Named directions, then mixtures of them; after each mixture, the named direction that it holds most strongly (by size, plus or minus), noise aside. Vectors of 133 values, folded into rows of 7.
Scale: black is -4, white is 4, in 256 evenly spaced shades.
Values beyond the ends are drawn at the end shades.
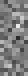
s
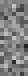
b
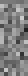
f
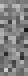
f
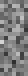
f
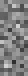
s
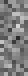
s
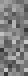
f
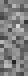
s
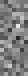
s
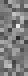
s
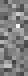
s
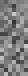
b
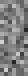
f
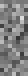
f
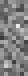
s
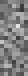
s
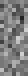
f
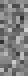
f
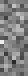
b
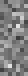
s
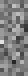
f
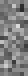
b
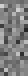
f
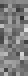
f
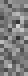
s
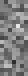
s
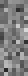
f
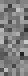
f
